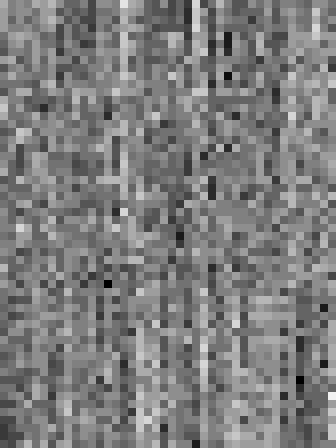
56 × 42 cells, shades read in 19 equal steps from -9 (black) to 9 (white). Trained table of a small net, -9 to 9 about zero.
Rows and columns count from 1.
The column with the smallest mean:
27
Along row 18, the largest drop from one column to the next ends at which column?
15
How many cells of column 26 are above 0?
38
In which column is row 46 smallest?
41
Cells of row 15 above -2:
30
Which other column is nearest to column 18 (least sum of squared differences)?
9
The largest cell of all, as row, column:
50, 42
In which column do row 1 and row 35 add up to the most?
16
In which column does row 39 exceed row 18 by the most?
22
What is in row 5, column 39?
2
